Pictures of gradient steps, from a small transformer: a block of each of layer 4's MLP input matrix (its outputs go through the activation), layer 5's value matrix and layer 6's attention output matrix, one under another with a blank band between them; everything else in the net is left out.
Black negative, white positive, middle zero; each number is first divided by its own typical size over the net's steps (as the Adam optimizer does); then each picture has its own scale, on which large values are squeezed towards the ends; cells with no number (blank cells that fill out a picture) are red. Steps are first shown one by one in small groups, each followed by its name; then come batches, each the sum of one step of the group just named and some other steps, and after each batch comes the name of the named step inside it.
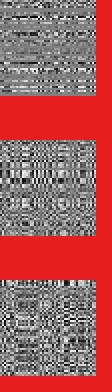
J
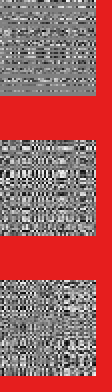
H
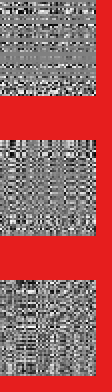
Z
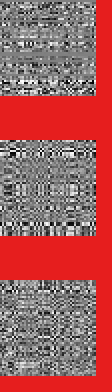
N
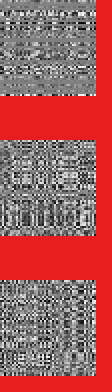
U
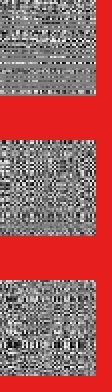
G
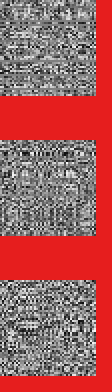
U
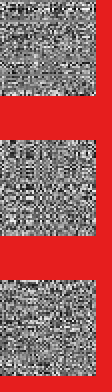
Z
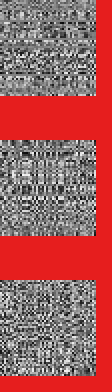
U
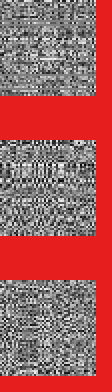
J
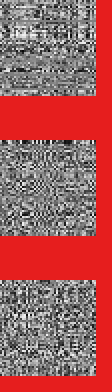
G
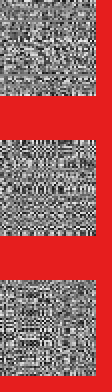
U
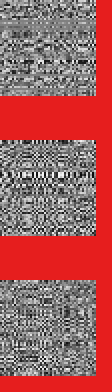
J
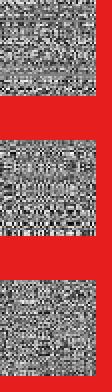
N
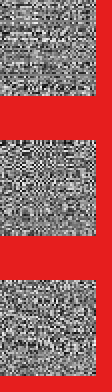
G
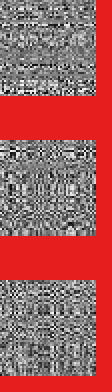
N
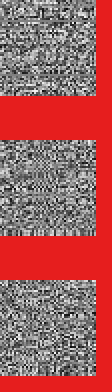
G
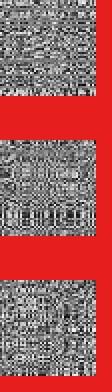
U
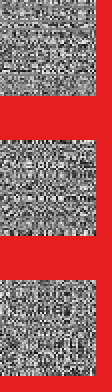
G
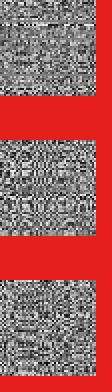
J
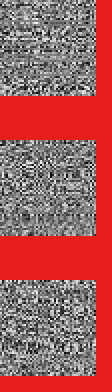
G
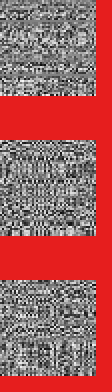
N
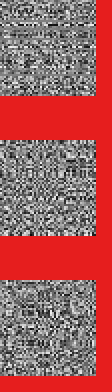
Z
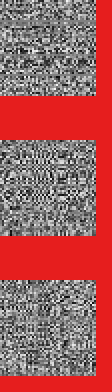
H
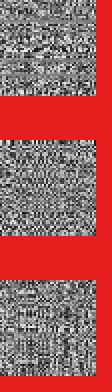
Z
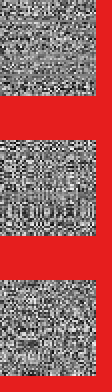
U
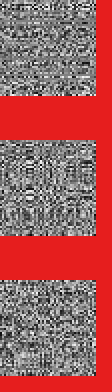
U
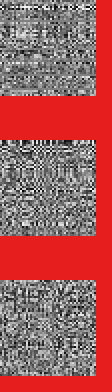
G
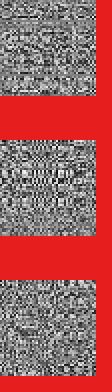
J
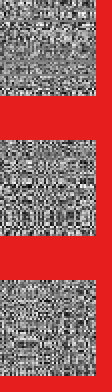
U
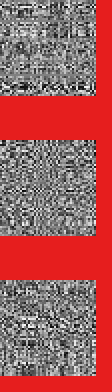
Z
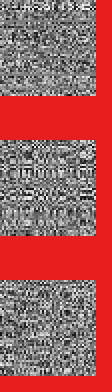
H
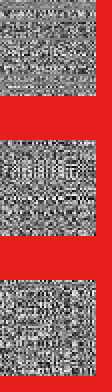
U
